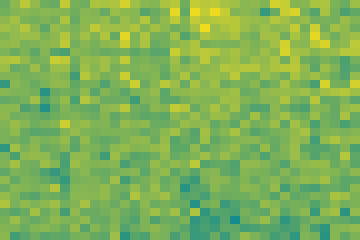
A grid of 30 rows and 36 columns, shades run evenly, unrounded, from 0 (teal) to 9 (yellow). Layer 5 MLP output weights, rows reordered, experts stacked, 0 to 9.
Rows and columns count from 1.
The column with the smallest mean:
5
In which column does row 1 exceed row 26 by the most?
20
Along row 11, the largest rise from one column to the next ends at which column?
33
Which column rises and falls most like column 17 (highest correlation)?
14
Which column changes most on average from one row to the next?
32
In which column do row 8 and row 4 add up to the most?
21
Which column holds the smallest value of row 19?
1
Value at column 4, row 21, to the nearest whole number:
4
